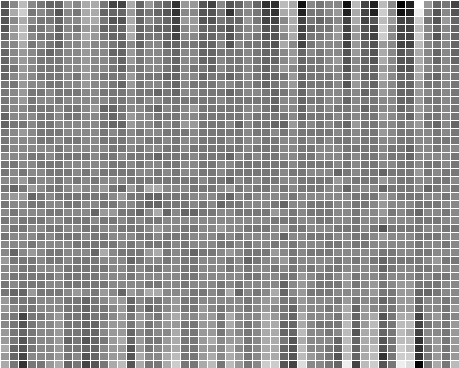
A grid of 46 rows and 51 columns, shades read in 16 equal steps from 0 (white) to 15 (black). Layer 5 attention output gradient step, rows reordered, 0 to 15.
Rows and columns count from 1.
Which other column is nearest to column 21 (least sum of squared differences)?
28
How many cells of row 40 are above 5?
43
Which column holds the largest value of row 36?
32
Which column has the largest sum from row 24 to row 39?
47
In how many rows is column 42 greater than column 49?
14
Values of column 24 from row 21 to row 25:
8 8 8 8 7
